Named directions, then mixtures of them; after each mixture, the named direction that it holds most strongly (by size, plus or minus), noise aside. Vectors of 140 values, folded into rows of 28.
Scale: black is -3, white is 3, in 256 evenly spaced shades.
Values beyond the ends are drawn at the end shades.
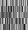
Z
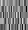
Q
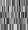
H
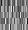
Q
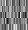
H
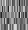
H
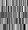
Z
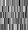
H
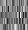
H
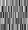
Q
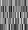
Q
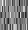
H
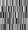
Q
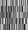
Z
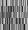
Z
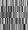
Z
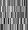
Z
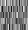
Z
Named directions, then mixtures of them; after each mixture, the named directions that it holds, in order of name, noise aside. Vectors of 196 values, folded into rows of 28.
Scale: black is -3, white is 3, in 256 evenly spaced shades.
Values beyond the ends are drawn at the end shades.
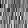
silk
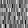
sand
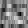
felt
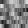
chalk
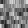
chalk.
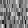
chalk, sand.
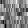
chalk, sand.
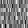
sand.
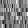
chalk, sand.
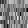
chalk, silk.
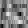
felt.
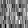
felt, sand.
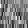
felt, silk.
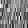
silk.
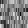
chalk, silk.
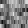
chalk.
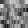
chalk.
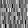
sand.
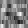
felt.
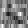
felt.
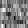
felt, sand.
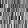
silk.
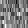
chalk, sand.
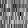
felt, silk.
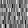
sand.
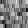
chalk, sand.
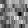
chalk, felt.
